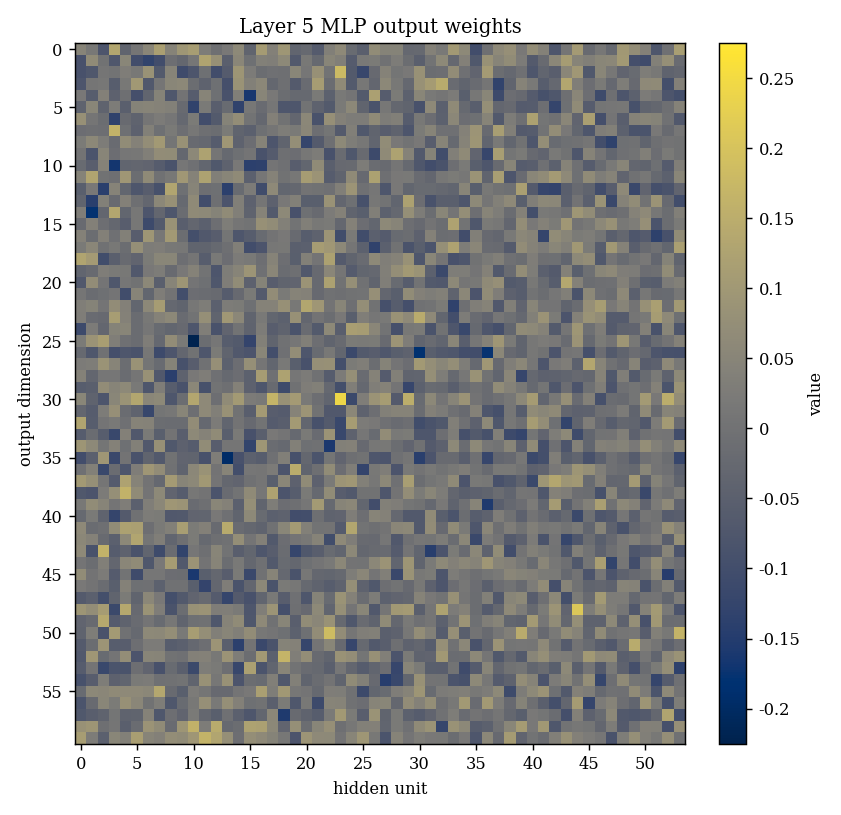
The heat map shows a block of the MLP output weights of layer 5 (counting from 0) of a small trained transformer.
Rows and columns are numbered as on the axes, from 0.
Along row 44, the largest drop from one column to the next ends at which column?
47
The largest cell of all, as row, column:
30, 23
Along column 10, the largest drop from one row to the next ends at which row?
45
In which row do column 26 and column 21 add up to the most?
11
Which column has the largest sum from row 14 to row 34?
40
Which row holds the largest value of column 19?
36
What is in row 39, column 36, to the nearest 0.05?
-0.15
